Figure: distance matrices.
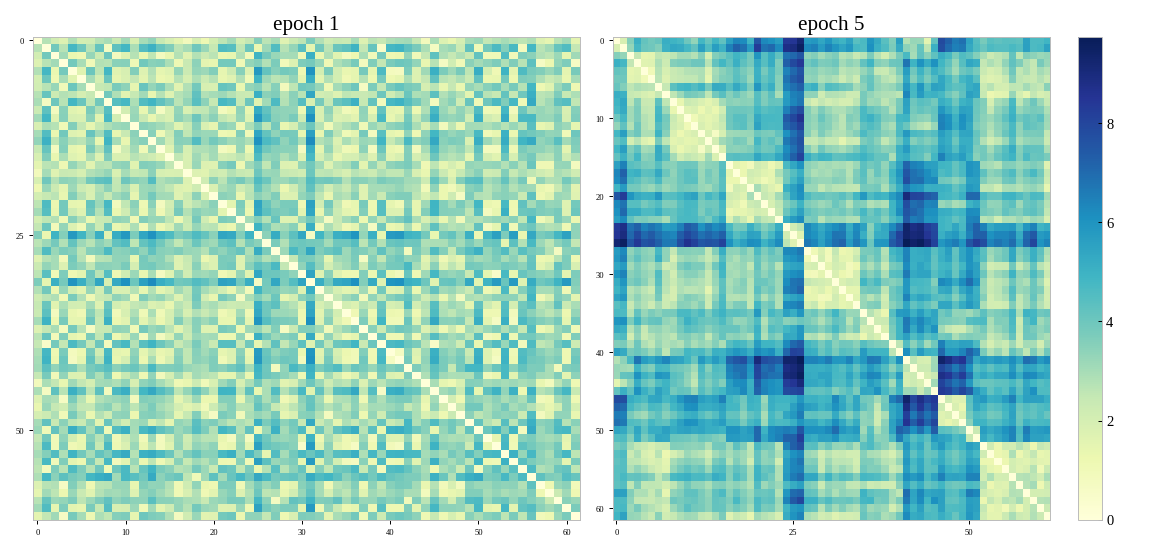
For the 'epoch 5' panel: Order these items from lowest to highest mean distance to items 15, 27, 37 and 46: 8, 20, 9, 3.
8, 9, 3, 20
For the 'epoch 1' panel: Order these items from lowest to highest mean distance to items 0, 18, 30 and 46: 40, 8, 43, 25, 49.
43, 40, 49, 8, 25
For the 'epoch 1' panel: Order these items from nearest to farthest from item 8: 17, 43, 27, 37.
37, 17, 43, 27
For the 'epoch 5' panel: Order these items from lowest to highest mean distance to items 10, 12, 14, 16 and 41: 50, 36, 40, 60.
60, 36, 40, 50
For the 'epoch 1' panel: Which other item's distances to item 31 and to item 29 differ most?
25
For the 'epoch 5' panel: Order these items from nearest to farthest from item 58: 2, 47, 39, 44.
39, 2, 47, 44
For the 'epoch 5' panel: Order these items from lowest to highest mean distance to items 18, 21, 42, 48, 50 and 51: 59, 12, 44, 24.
12, 59, 44, 24
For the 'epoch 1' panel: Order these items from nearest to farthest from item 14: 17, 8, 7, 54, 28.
54, 17, 7, 28, 8
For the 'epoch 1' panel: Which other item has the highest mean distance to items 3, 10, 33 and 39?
56
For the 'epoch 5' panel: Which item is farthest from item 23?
41
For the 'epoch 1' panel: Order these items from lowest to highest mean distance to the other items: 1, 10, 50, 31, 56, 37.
37, 10, 1, 50, 56, 31
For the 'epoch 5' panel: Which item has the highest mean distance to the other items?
26
